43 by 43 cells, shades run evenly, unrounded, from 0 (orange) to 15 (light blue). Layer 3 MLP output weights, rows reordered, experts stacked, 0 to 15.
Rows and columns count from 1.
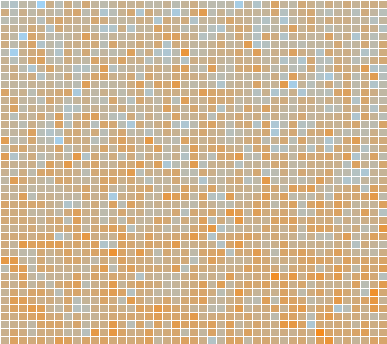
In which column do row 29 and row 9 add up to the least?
24
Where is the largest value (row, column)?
1, 5
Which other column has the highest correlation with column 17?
34
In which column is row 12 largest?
9
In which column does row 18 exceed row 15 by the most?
7
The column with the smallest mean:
27
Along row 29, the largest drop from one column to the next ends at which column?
43
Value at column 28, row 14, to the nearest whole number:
6
